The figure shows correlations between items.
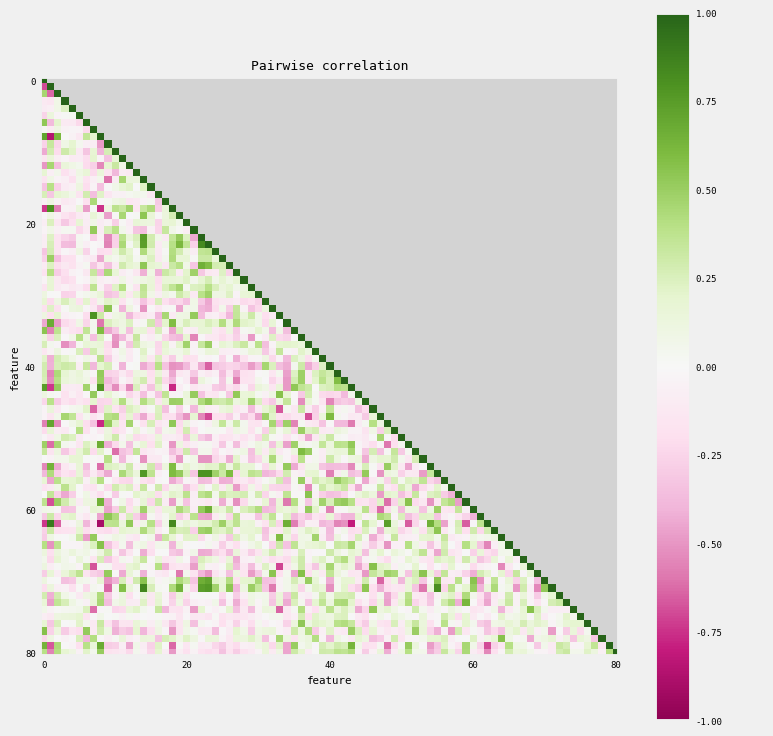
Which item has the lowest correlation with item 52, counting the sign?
10
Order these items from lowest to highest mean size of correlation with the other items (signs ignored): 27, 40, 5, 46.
5, 46, 27, 40
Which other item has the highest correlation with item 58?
37
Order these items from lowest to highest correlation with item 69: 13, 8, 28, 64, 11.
11, 8, 28, 13, 64
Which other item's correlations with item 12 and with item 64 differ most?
33
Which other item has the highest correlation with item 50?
47
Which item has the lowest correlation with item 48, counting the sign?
8
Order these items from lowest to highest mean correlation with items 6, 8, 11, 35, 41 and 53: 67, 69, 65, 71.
69, 71, 67, 65
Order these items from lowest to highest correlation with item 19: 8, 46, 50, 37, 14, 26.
46, 50, 8, 37, 26, 14
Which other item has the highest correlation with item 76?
36
